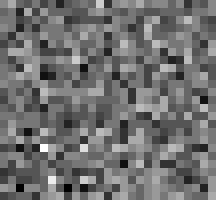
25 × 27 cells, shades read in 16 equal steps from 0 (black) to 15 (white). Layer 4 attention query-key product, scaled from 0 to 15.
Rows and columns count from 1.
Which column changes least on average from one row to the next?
27
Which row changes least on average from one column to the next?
22
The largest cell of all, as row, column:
19, 6
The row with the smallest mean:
16
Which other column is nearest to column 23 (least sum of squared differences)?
15
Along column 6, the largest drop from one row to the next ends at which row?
20
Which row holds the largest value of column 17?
18
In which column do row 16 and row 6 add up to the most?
4
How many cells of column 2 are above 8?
4
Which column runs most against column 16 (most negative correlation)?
26
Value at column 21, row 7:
3
